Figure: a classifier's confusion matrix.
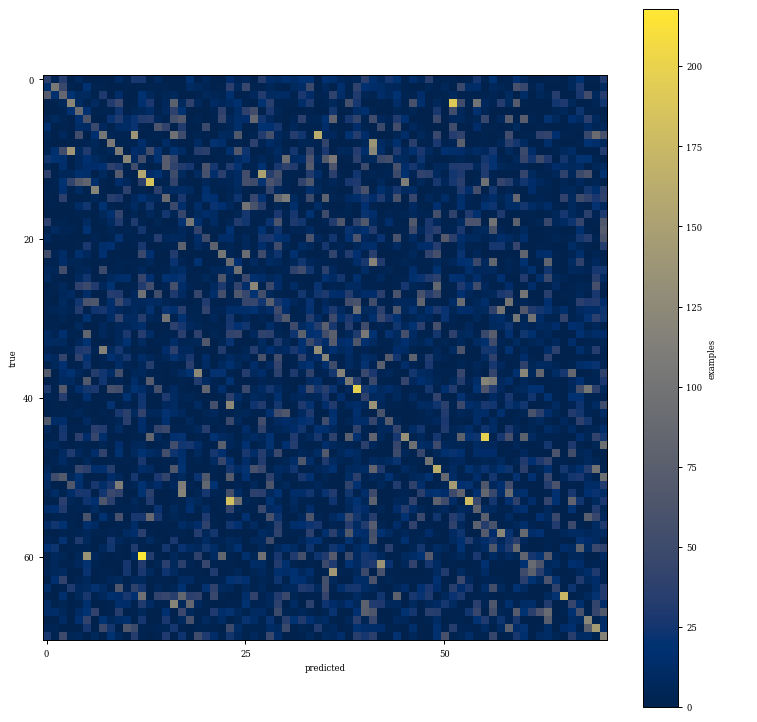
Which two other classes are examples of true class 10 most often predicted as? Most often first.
36, 30
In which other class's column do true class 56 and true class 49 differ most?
69
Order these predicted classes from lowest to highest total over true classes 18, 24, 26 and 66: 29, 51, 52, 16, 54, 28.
51, 52, 28, 29, 54, 16
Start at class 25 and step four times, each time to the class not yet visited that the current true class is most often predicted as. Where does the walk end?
27
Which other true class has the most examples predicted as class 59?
30
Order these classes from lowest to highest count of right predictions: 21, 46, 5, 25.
25, 5, 21, 46
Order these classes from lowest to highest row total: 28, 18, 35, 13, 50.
35, 50, 28, 18, 13
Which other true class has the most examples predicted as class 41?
8
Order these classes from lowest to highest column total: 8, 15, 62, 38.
62, 8, 15, 38
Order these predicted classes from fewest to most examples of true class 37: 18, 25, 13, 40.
13, 18, 25, 40
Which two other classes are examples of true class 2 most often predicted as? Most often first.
0, 68
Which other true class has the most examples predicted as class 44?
65
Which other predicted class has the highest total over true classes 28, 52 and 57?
58
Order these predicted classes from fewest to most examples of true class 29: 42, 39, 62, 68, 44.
68, 62, 42, 44, 39
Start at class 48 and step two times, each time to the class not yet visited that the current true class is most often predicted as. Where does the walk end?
40
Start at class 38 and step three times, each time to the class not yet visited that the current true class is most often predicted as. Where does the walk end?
45
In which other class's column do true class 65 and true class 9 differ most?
3
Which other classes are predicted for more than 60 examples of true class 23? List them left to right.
41, 56, 63
